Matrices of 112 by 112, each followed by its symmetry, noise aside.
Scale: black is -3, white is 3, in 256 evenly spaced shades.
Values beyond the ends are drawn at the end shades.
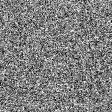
no symmetry.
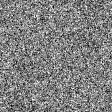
same after a half turn.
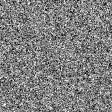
antisymmetric.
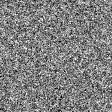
no symmetry.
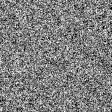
no symmetry.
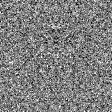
mirrored left to right.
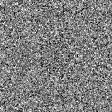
mirrored top to bottom.
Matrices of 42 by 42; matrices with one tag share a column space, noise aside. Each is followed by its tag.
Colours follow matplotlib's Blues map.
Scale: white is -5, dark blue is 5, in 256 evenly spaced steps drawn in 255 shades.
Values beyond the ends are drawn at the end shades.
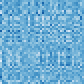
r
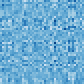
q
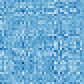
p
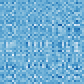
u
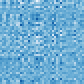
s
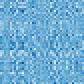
p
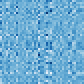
p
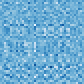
u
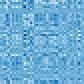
s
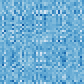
r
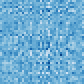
p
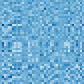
u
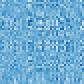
q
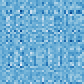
r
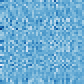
q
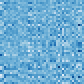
u
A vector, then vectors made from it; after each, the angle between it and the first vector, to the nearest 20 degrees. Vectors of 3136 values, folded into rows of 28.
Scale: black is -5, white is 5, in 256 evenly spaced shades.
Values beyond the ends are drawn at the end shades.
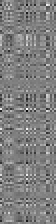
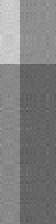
80 degrees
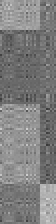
60 degrees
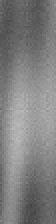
100 degrees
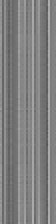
80 degrees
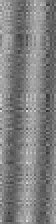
120 degrees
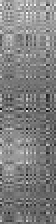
140 degrees
